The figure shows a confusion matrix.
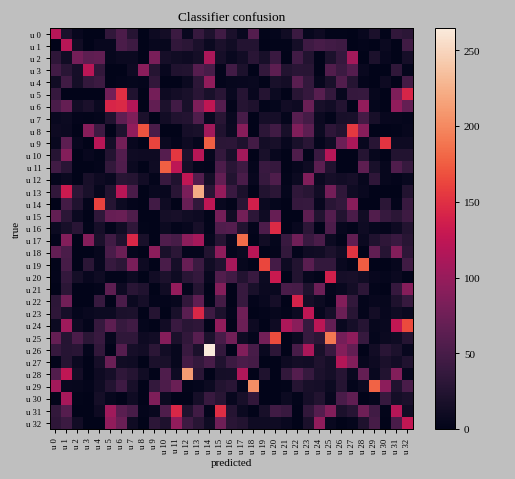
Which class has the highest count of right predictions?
u 13
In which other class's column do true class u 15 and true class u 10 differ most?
u 11
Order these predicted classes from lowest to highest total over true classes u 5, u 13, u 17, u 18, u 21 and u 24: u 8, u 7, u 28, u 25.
u 8, u 28, u 25, u 7
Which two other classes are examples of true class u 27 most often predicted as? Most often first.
u 26, u 5
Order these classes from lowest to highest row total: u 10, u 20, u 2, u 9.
u 20, u 2, u 10, u 9
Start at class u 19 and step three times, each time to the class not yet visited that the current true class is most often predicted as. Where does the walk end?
u 23
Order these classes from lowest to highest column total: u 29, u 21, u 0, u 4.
u 21, u 29, u 4, u 0
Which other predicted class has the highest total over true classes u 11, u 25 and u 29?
u 10
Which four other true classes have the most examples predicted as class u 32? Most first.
u 24, u 5, u 21, u 6
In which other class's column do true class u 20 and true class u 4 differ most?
u 25
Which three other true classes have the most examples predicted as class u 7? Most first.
u 17, u 6, u 8
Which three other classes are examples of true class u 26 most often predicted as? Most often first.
u 14, u 23, u 17
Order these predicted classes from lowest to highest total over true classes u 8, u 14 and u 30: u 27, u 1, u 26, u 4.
u 26, u 1, u 4, u 27
